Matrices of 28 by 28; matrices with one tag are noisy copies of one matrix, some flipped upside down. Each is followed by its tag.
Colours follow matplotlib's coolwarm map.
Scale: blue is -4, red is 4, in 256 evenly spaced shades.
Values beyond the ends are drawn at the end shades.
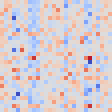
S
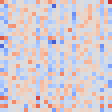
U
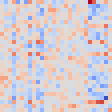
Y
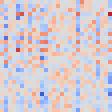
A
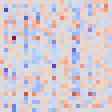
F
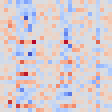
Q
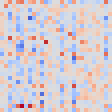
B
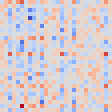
B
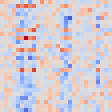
Q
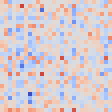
B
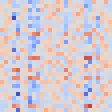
S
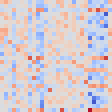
Y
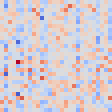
A
